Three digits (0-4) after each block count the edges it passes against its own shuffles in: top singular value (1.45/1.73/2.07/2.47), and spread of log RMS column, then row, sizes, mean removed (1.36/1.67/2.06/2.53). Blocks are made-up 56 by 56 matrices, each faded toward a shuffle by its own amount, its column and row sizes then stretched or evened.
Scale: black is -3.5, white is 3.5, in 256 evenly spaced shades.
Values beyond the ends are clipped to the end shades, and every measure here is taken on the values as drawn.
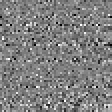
2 0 4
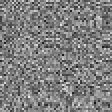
3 1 1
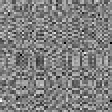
4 1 1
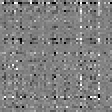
3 3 4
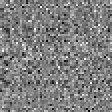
3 0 1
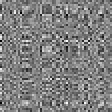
4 4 3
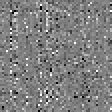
2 4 0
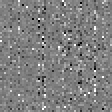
0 4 0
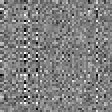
4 4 3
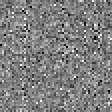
2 2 0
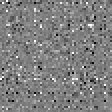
1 3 3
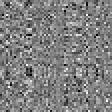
3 4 2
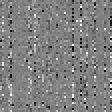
1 4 0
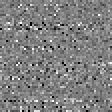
0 0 4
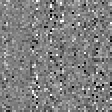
0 4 0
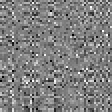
4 3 2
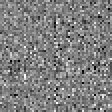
1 3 1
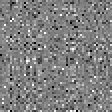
3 2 0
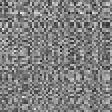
4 1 3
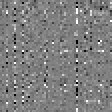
2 4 2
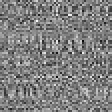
3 0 4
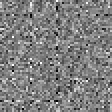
1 2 2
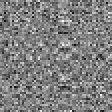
3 0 3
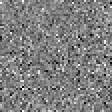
1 2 2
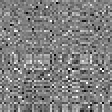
4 1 3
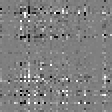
1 4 4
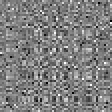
4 3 1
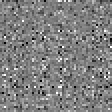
1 3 3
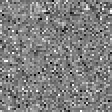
1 0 0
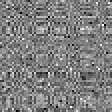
4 0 2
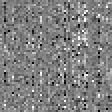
2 4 1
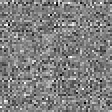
3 0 3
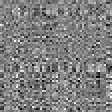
4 2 3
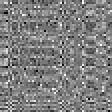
4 2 1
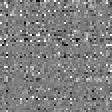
0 3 4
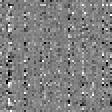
2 4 2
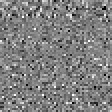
2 0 3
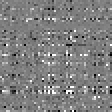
3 2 4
